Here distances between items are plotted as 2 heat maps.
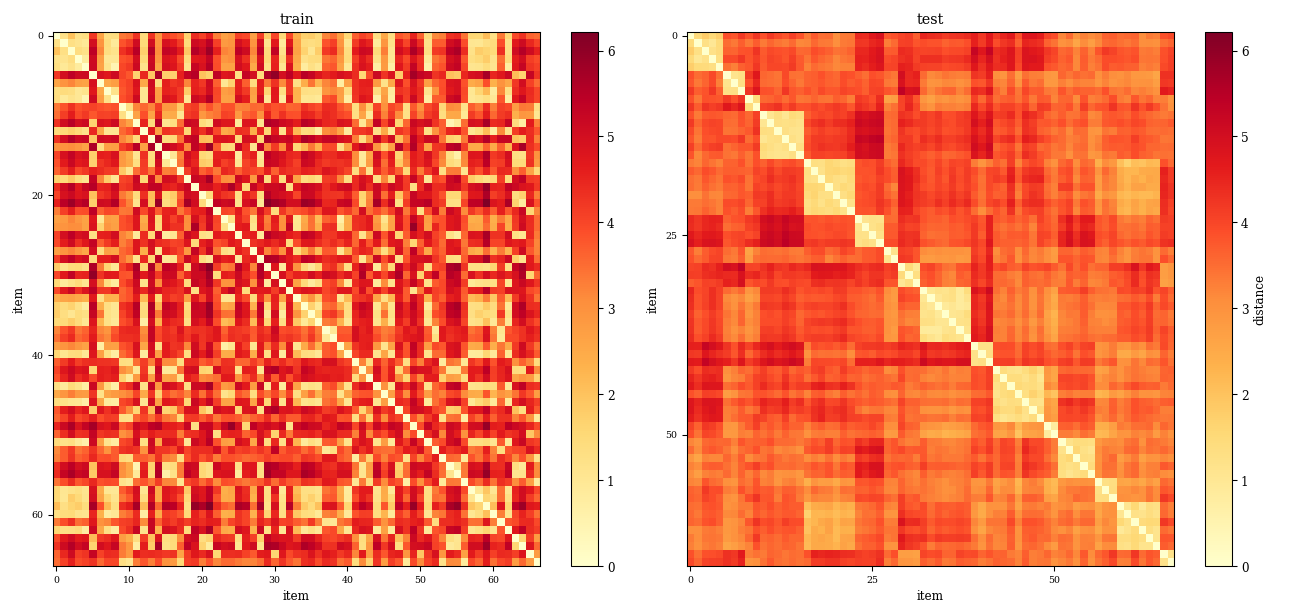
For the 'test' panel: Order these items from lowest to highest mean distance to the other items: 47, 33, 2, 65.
33, 47, 65, 2
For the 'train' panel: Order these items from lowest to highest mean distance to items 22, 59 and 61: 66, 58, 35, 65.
58, 35, 65, 66
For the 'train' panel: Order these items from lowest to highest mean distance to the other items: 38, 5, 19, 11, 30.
11, 38, 5, 30, 19
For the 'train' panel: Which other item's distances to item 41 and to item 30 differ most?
53
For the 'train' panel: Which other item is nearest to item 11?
54
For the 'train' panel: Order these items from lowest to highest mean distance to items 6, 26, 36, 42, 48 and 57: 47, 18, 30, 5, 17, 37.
18, 17, 37, 47, 5, 30
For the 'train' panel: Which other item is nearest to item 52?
37
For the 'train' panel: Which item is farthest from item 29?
21
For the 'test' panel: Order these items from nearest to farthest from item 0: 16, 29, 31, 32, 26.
16, 31, 29, 32, 26
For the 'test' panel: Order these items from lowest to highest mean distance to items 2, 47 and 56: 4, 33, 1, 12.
1, 4, 33, 12
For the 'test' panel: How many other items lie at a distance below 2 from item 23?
3
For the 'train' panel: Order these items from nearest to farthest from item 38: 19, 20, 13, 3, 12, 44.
12, 3, 44, 20, 19, 13
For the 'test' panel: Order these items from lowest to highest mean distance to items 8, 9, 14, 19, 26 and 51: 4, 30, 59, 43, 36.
59, 36, 43, 4, 30
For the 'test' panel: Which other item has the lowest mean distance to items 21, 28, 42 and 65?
45
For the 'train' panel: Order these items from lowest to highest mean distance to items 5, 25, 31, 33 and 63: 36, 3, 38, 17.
36, 3, 17, 38
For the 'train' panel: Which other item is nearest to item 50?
22
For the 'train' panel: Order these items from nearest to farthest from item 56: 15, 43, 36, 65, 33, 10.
10, 43, 65, 15, 33, 36
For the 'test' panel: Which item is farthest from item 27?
41
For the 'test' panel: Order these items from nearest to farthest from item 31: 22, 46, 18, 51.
51, 46, 22, 18
